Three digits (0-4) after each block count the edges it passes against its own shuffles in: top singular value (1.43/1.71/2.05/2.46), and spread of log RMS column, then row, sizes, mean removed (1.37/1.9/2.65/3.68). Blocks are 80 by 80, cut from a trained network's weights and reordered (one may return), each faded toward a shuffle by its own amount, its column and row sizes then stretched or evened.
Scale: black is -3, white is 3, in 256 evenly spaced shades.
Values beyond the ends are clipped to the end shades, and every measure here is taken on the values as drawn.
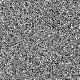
0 0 1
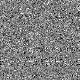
0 0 2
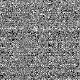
1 2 1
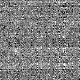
2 3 0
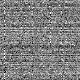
3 2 0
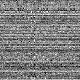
4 1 2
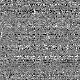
1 1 3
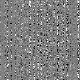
0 4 2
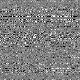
3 0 4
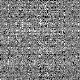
2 3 0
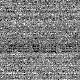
3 1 2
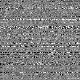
1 0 4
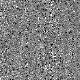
0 2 0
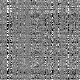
3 4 0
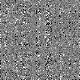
0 3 2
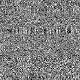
2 0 2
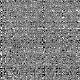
1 3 2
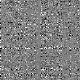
0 3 3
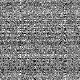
3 3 1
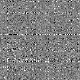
1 2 3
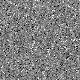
0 0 0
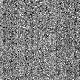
1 0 0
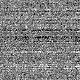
3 2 2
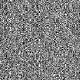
2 2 0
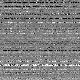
4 0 4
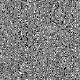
1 3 0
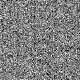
1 0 0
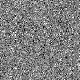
1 1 0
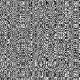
4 3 0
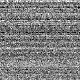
4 1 2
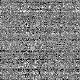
2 2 2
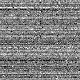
4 0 3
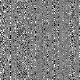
0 4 0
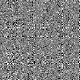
3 3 2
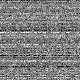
4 1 3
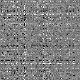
2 3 3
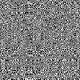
3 0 3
